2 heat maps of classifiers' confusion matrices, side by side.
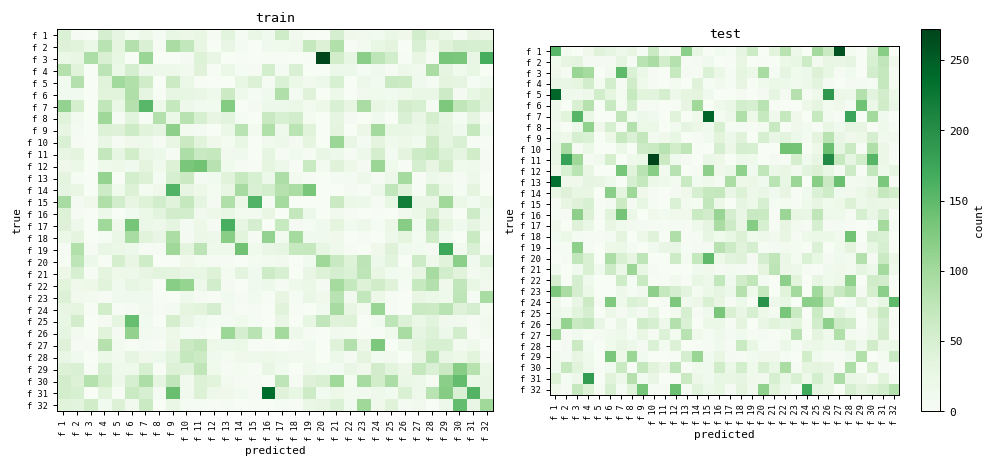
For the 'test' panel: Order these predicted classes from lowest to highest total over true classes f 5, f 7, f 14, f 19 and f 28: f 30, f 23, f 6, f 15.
f 23, f 6, f 30, f 15
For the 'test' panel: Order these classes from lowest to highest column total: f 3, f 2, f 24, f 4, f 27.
f 24, f 2, f 27, f 4, f 3
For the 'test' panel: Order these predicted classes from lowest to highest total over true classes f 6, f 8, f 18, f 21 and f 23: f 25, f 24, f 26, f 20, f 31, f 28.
f 24, f 26, f 25, f 20, f 28, f 31
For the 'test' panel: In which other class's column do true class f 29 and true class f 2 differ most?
f 6
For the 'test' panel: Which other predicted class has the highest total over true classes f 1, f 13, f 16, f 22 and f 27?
f 31
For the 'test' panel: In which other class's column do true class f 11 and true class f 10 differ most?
f 22
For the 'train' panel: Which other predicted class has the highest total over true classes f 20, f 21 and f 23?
f 30
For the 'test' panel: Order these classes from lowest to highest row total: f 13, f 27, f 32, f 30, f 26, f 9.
f 27, f 9, f 30, f 26, f 32, f 13
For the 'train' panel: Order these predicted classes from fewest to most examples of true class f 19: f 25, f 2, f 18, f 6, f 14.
f 6, f 25, f 18, f 2, f 14
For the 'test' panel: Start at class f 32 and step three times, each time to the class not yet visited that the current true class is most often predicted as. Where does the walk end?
f 15
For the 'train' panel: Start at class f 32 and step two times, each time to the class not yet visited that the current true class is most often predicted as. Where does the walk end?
f 29
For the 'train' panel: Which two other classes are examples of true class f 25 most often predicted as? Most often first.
f 6, f 20
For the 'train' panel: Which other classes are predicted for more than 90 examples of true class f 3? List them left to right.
f 7, f 20, f 23, f 29, f 30, f 32
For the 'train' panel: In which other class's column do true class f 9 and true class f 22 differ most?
f 10
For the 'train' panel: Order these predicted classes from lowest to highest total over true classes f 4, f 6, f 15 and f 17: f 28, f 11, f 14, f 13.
f 14, f 11, f 28, f 13
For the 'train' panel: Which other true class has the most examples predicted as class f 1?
f 7
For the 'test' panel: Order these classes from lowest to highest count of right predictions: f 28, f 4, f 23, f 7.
f 28, f 4, f 7, f 23
